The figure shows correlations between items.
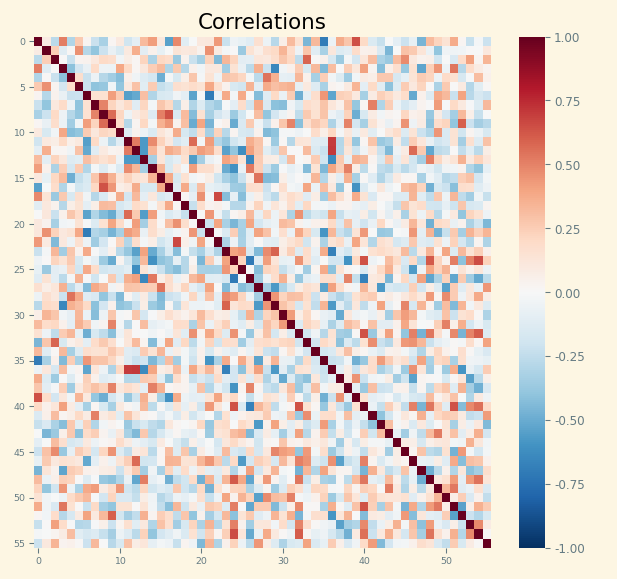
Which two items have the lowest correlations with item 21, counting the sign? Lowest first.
6, 35
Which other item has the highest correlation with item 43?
49
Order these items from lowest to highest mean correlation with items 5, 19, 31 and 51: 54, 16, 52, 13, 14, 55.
16, 52, 13, 55, 54, 14
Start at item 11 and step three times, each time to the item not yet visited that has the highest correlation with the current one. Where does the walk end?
46
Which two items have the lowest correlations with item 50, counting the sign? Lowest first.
27, 36
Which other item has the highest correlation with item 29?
23
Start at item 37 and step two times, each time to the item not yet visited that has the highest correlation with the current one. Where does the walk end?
0
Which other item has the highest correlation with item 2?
33
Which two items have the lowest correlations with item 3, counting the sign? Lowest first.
29, 47
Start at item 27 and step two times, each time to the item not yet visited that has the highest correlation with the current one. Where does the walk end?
8
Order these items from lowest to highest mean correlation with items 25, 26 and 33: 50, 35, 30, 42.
42, 30, 50, 35
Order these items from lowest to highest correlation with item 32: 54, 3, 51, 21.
3, 21, 51, 54
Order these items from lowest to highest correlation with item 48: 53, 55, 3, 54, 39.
55, 3, 39, 53, 54
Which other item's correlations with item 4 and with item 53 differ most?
15
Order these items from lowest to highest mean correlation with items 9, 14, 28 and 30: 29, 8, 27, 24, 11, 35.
24, 27, 35, 8, 11, 29
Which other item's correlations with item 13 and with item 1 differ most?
12
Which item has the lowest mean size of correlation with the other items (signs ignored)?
44
